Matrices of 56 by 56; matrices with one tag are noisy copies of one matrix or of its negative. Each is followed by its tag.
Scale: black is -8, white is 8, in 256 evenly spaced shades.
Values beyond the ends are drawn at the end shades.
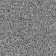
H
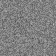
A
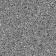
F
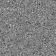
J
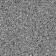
F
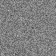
H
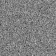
F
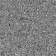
H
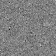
J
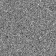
A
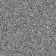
F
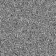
H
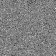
J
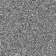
H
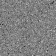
F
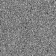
F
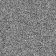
J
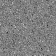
F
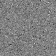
A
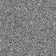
A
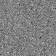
A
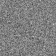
A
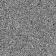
A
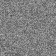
H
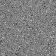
H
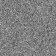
F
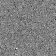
H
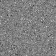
H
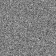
A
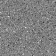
F
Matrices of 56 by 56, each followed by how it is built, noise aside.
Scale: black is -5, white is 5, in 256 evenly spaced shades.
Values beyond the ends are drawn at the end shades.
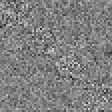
block diagonal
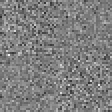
block diagonal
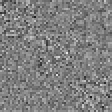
block diagonal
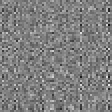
low rank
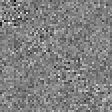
block diagonal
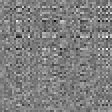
low rank
